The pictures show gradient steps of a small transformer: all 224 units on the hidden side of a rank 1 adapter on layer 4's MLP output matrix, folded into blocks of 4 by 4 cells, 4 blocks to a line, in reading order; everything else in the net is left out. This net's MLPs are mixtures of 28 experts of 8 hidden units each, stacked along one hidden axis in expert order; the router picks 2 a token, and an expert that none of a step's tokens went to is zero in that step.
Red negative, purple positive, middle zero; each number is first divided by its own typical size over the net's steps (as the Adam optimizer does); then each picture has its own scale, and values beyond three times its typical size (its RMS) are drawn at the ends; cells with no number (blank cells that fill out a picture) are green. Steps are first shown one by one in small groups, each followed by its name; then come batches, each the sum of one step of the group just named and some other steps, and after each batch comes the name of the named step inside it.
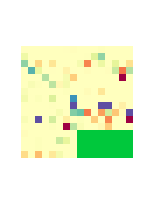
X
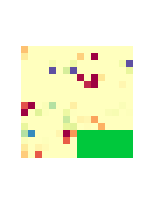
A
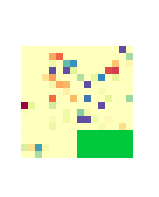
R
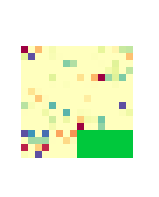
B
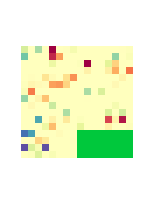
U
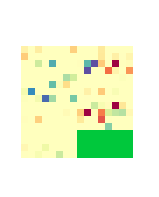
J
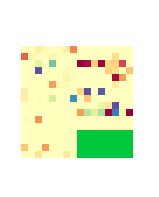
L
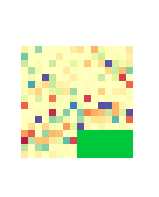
X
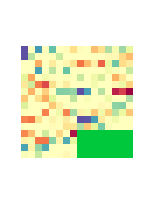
L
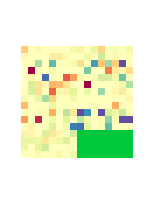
J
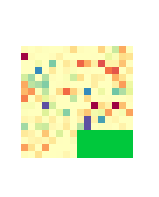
L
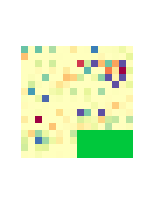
J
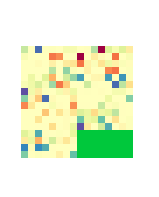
R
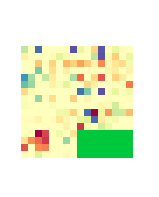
L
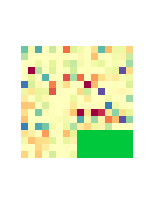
A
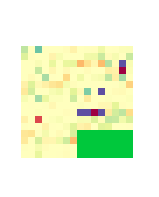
L
